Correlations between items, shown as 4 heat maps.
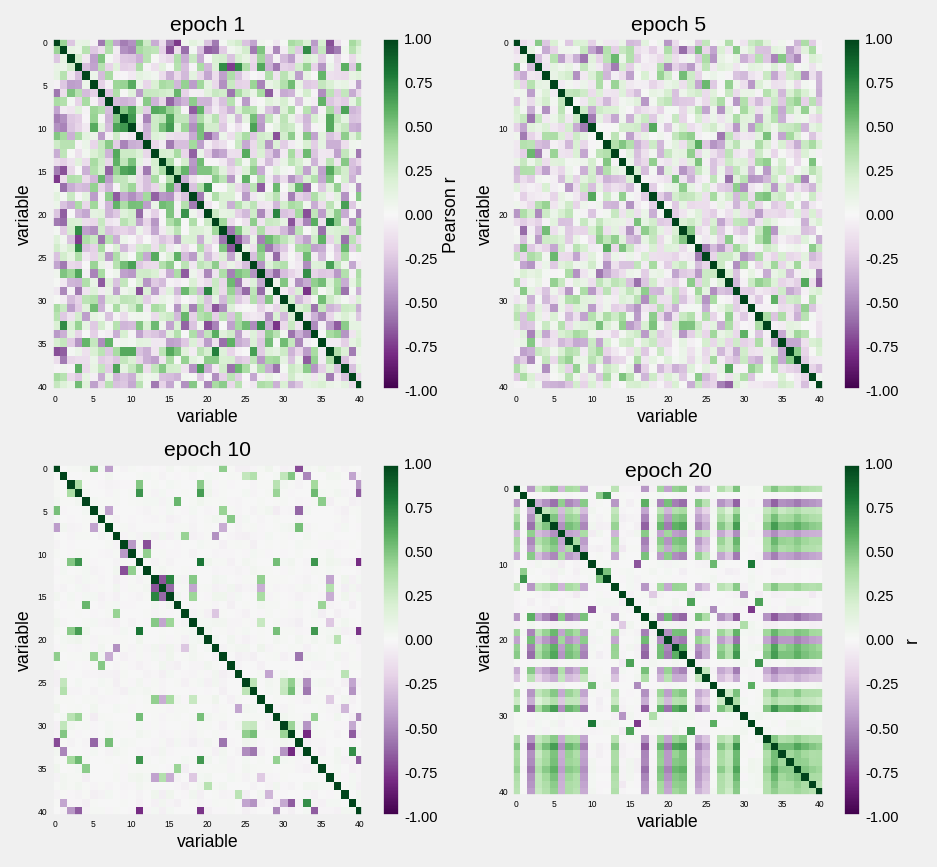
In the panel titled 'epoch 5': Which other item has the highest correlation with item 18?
10
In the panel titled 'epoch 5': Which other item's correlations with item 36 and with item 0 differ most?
37
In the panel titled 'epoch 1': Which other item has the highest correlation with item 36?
21
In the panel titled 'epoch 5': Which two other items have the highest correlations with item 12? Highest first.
24, 14
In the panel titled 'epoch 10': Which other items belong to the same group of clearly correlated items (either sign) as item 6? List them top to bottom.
23
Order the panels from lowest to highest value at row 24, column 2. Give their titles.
epoch 5, epoch 10, epoch 1, epoch 20
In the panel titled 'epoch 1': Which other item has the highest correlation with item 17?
20
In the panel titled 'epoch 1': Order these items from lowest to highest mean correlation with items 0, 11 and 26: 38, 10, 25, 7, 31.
25, 10, 7, 38, 31
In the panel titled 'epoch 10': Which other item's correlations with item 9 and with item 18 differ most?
12
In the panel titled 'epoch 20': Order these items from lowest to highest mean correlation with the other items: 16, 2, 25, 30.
2, 25, 16, 30
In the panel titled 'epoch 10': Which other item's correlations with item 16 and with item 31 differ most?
33
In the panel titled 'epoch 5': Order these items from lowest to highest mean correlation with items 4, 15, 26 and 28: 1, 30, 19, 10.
1, 19, 30, 10
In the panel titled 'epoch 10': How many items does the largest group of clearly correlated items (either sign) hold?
7
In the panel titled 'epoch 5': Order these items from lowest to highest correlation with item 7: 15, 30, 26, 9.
9, 15, 26, 30
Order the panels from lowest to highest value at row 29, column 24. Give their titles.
epoch 20, epoch 1, epoch 10, epoch 5
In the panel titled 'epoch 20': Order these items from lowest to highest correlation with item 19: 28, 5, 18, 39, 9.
9, 18, 28, 39, 5
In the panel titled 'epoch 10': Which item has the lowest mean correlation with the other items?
40
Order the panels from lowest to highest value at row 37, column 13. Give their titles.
epoch 1, epoch 5, epoch 10, epoch 20
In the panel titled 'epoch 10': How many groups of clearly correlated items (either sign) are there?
10
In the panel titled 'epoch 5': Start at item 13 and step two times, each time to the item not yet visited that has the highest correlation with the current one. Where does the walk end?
35
